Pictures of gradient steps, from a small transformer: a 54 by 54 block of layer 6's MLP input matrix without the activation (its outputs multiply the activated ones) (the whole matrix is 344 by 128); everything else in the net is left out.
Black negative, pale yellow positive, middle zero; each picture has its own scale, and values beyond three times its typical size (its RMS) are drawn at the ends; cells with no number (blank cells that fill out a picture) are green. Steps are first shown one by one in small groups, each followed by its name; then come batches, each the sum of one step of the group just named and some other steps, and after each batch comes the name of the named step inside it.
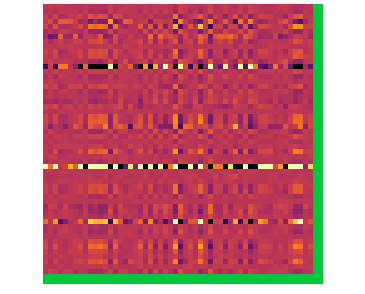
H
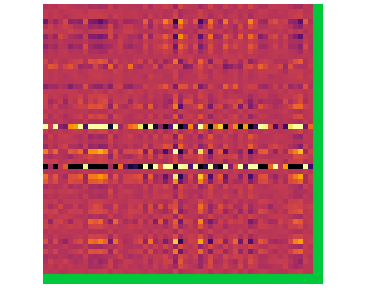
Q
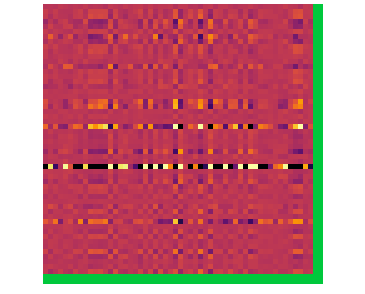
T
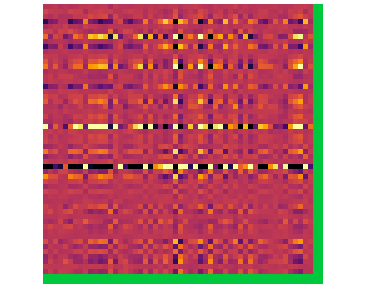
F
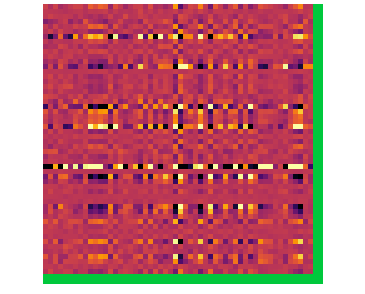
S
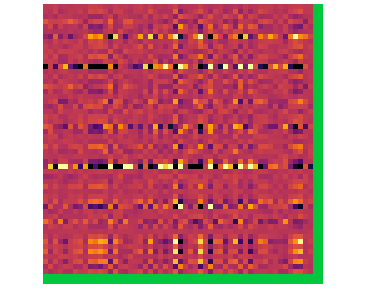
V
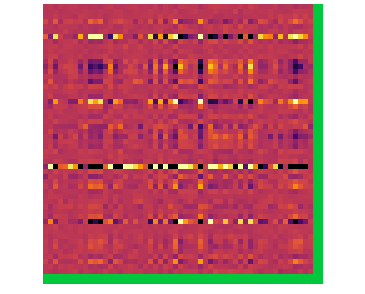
V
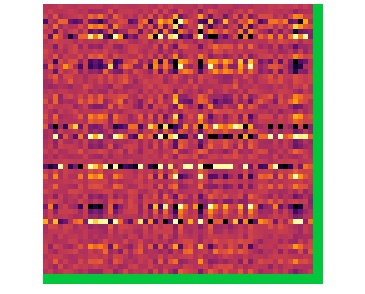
H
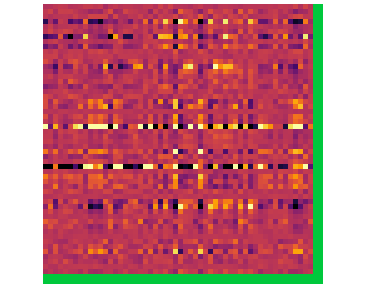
F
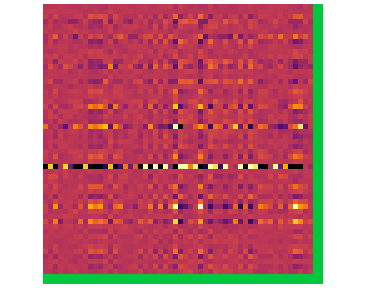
T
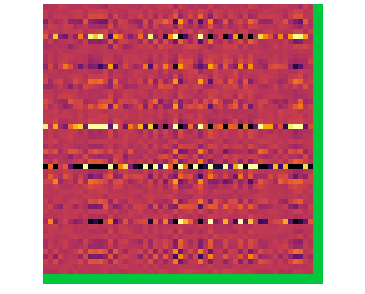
T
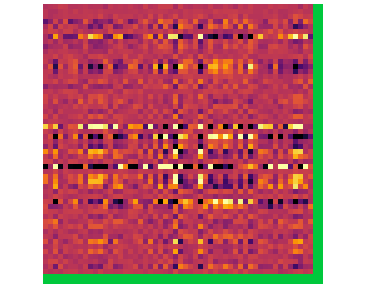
Q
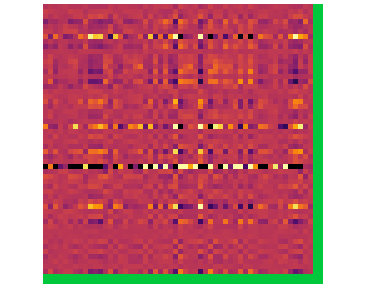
F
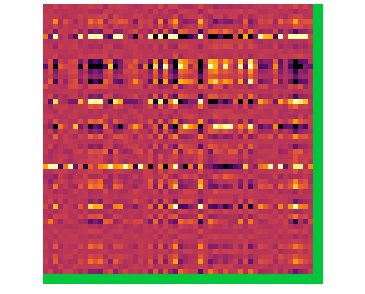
H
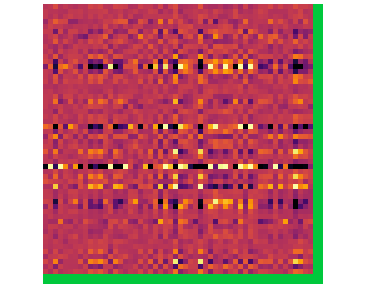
V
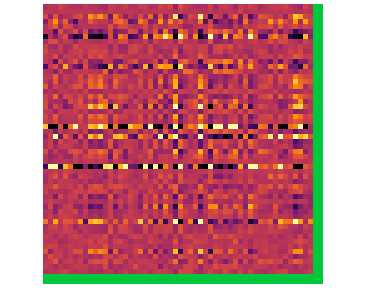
T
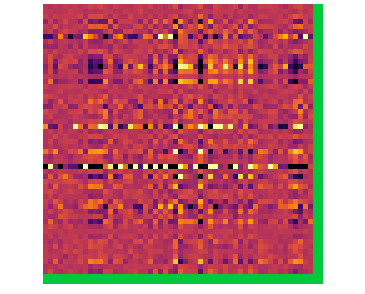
S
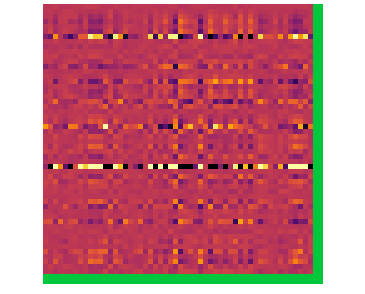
V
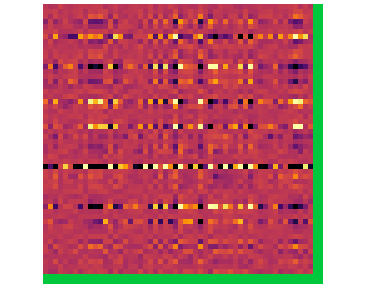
T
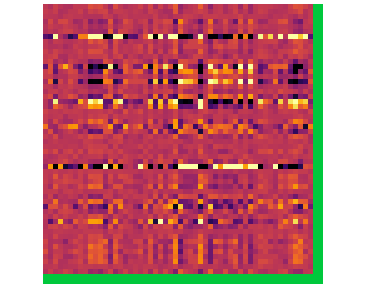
V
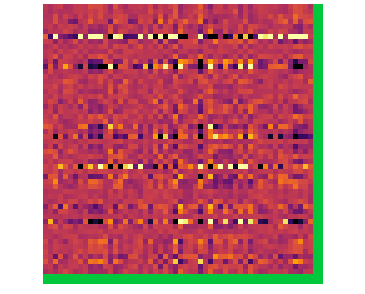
V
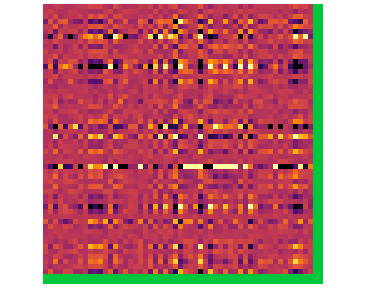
H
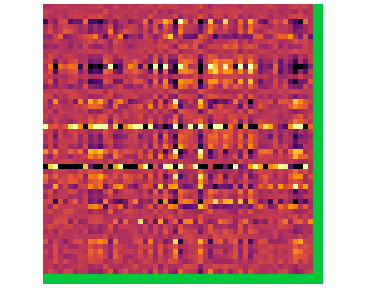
Q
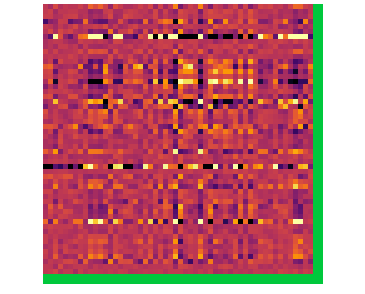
S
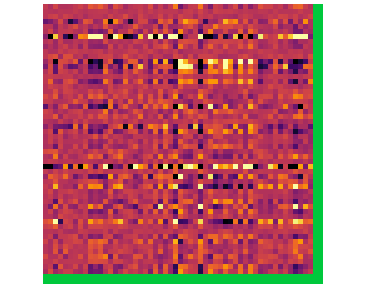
S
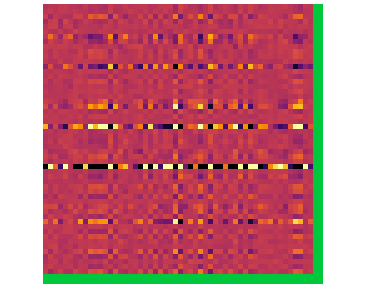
T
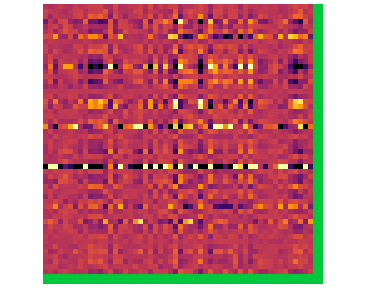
T
